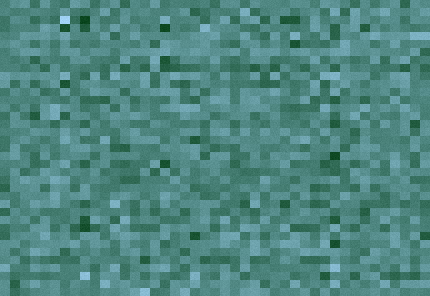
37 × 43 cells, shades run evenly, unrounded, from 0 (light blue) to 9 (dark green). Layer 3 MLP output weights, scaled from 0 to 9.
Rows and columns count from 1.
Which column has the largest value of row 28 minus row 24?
9
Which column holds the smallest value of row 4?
21
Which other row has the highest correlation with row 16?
20
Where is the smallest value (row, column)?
3, 7
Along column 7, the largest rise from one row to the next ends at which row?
4
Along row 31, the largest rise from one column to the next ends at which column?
34
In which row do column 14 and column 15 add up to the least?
37
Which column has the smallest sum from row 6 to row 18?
41
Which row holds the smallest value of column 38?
5
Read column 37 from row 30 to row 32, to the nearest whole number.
5 5 6
